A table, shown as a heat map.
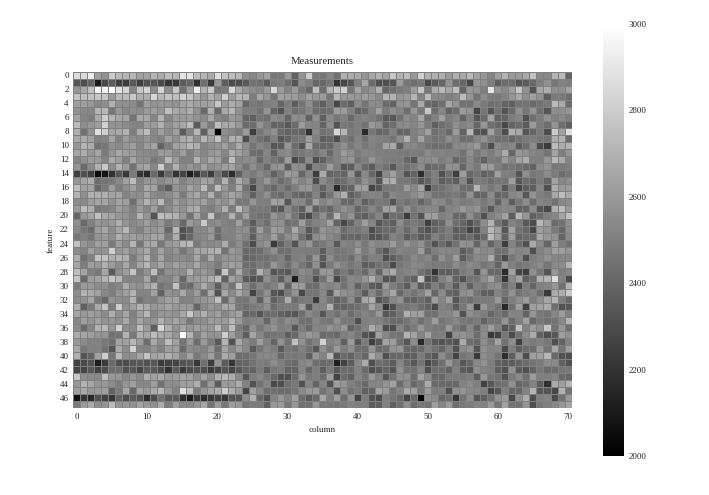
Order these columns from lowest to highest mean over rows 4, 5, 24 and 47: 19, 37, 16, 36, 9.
37, 36, 9, 19, 16
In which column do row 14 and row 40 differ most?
4
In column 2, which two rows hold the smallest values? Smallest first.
46, 14
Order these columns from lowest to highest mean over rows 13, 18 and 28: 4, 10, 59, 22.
59, 22, 10, 4
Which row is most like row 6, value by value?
26
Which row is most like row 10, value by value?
19
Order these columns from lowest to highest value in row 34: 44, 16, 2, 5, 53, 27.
44, 27, 53, 2, 5, 16
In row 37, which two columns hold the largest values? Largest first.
15, 21
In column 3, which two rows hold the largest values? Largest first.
2, 8
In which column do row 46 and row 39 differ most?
0
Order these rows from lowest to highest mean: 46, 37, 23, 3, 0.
46, 23, 37, 3, 0
